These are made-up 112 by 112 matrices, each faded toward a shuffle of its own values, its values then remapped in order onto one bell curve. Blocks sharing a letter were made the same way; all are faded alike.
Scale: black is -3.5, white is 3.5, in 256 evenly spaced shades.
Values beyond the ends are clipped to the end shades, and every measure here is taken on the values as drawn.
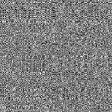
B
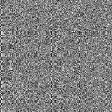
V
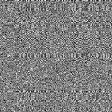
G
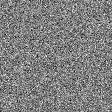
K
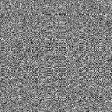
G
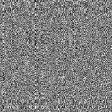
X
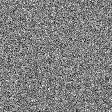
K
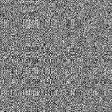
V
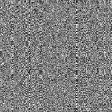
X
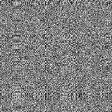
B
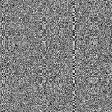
X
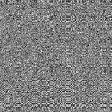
G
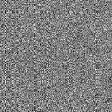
X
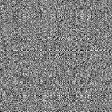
B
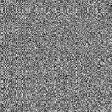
V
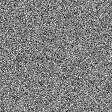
K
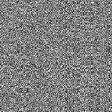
V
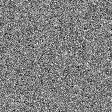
K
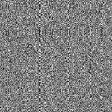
X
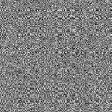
G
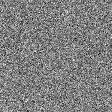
K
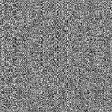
X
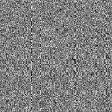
X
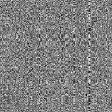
V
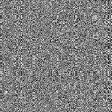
X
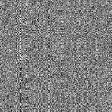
V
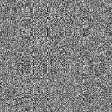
V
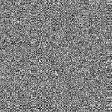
B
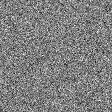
K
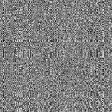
V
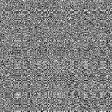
G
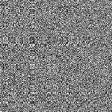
B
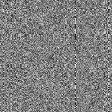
X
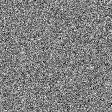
K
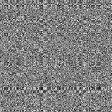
G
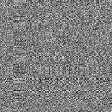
G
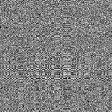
G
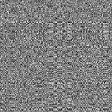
G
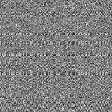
G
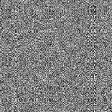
V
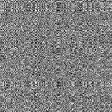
G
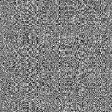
V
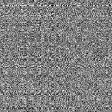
B
